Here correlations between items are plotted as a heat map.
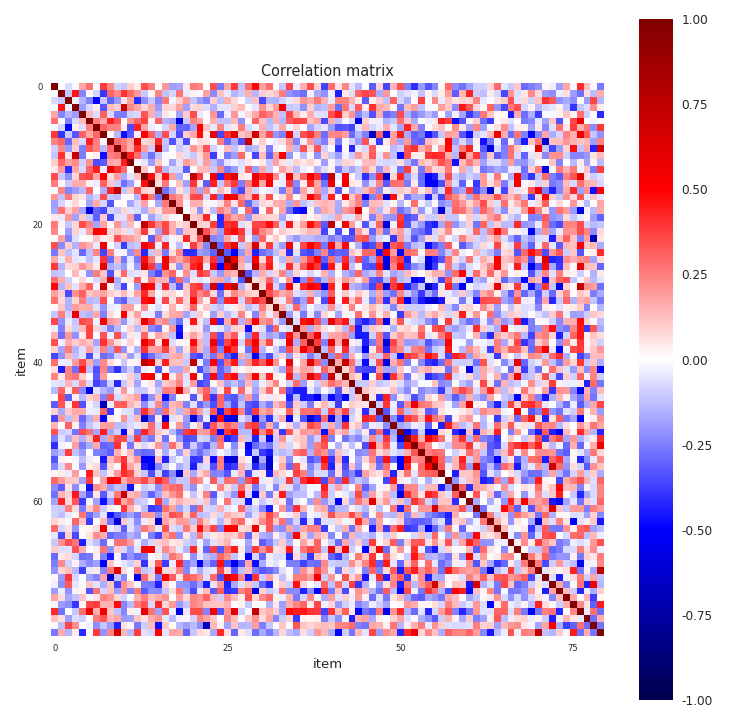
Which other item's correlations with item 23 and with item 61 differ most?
55
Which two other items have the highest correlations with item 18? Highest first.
44, 69
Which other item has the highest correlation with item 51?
54
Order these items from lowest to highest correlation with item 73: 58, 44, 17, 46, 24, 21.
46, 21, 17, 44, 24, 58
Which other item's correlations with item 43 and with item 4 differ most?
7
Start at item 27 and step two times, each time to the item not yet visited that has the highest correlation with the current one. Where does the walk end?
10
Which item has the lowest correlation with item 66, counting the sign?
4
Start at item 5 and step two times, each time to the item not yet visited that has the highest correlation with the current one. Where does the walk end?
29
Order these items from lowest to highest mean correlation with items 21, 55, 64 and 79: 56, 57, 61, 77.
56, 77, 57, 61
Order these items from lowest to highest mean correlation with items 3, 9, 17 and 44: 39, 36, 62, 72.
72, 36, 39, 62
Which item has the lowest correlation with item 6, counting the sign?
2
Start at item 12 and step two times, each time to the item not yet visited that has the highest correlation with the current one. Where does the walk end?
28
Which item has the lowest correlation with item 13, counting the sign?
48
